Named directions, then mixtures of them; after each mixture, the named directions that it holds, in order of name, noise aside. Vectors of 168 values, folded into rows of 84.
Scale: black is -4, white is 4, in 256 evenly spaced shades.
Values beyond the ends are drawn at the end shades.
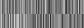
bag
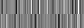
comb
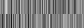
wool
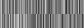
bag.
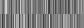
bag, wool.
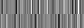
comb.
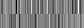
comb, wool.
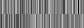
bag, comb.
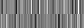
comb.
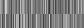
bag, wool.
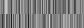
wool.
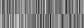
bag.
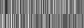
wool.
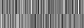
bag, comb.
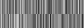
bag.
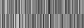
bag, wool.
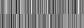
comb, wool.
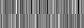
comb, wool.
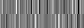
comb.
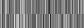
bag, wool.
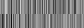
wool.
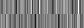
comb.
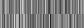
bag, wool.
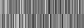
bag, wool.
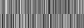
bag, wool.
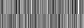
comb, wool.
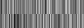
bag, comb.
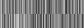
bag.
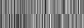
bag.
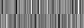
comb.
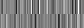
comb.
